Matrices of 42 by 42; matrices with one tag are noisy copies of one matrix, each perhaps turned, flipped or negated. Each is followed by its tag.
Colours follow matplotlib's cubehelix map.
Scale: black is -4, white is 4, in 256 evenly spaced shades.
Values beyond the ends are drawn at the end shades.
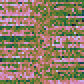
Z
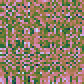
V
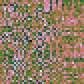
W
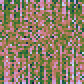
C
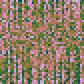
C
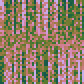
Z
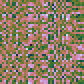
V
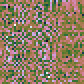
W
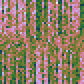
Z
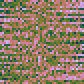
C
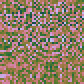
W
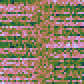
Z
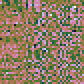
W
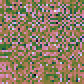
W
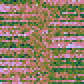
Z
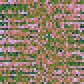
C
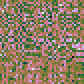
W
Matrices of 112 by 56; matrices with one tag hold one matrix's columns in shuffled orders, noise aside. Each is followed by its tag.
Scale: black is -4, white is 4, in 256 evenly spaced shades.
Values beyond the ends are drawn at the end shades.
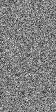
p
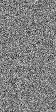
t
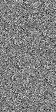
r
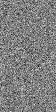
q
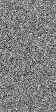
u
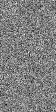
t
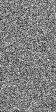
u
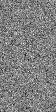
t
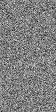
q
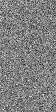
r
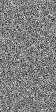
u
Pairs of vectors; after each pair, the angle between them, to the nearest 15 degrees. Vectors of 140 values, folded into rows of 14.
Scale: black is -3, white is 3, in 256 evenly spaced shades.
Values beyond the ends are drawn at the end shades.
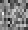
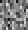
45 degrees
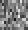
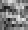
60 degrees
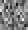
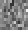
75 degrees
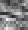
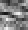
15 degrees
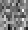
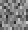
90 degrees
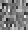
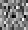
135 degrees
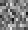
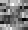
75 degrees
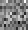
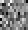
105 degrees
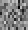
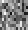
60 degrees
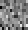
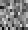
30 degrees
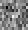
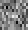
45 degrees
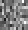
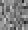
165 degrees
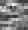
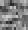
150 degrees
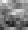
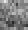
30 degrees
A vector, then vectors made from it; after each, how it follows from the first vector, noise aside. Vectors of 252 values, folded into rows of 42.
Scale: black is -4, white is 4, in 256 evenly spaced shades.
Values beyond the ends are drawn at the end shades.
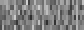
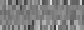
reversed, partly zeroed.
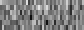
copied.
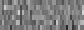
wrapped around, negated, partly zeroed.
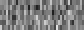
reversed.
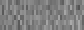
wrapped around, shrunk.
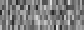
reversed.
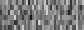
copied.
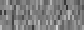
reversed, partly zeroed.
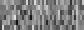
copied.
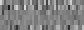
wrapped around, negated, partly zeroed.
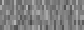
wrapped around, shrunk.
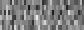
reversed.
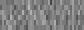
wrapped around, shrunk.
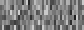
copied.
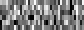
scaled up.
